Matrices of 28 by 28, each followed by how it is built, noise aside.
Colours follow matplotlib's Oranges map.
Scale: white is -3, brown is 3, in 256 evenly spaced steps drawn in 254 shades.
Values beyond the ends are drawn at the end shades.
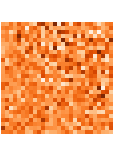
upper triangular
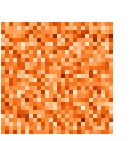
repeating columns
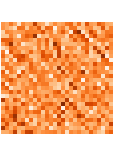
Toeplitz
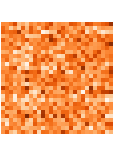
low rank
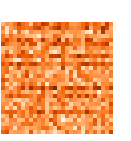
blocks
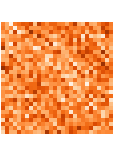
Toeplitz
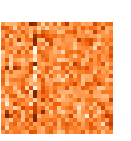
uneven columns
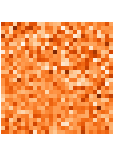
upper triangular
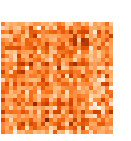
blocks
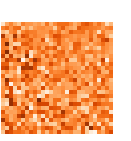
lower triangular
